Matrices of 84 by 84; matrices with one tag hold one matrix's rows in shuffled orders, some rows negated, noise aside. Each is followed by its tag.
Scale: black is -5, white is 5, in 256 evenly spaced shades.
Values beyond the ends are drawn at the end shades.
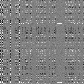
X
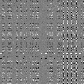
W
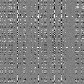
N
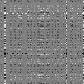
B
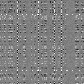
N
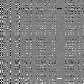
X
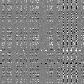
W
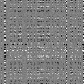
B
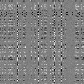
N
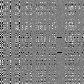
X
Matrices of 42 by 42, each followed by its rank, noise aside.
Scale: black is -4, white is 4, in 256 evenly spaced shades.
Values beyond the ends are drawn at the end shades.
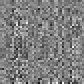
four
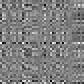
two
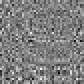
five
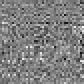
six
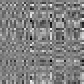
two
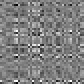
two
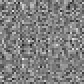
six
